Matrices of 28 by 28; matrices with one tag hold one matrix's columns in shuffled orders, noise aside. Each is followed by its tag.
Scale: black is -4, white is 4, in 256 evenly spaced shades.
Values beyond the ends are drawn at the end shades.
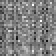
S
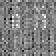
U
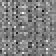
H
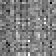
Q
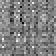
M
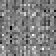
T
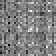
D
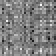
S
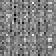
M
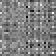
H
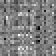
T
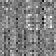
U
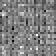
T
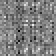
S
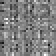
Q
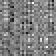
M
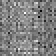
H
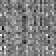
T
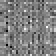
D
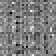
D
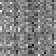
D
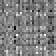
T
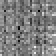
T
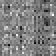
T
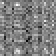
S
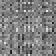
D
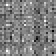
S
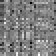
Q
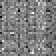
H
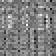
U
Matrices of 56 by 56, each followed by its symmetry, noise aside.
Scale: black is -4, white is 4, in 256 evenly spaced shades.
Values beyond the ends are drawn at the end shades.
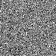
no symmetry.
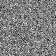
symmetric across the other diagonal.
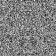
mirrored left to right.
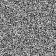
antisymmetric.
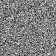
antisymmetric.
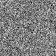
no symmetry.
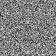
mirrored left to right.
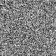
antisymmetric.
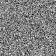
no symmetry.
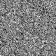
symmetric across the other diagonal.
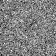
symmetric across the other diagonal.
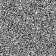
symmetric across the other diagonal.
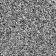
symmetric across the other diagonal.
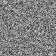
same after a half turn.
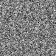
no symmetry.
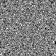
mirrored left to right.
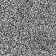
no symmetry.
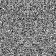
mirrored left to right.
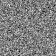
antisymmetric.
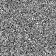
symmetric across the other diagonal.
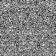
mirrored left to right.
